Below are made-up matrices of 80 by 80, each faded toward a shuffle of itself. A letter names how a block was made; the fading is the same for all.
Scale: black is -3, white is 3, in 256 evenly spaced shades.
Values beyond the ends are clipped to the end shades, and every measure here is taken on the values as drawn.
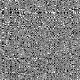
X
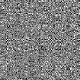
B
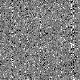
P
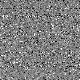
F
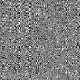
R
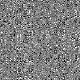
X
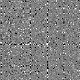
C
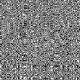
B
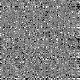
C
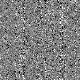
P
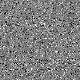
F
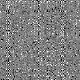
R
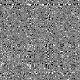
C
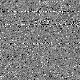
F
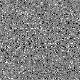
F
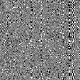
R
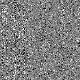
P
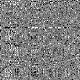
X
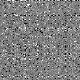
C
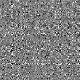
X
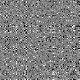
C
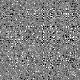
C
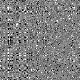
C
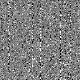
P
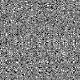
X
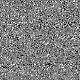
F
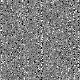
P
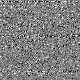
F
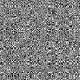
B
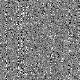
P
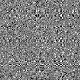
B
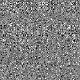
X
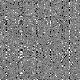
C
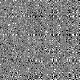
C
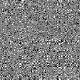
X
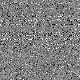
F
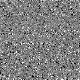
F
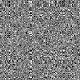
B
